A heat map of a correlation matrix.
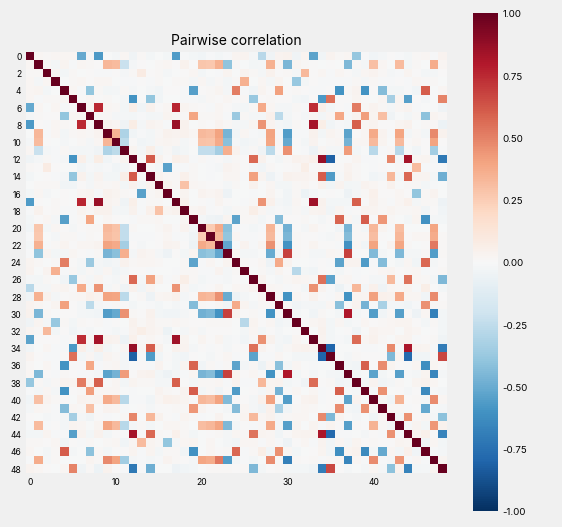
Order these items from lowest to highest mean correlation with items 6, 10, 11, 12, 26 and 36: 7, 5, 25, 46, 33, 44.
5, 46, 25, 7, 33, 44
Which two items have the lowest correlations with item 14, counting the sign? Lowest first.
35, 48
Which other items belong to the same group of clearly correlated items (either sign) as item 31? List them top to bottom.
3, 25
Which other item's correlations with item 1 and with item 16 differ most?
13
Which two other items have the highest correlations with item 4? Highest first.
46, 24
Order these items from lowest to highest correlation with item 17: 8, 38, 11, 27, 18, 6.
11, 18, 27, 38, 6, 8
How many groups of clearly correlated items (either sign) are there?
8
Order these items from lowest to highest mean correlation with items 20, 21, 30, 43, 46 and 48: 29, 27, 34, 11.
34, 11, 27, 29
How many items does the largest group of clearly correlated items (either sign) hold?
14
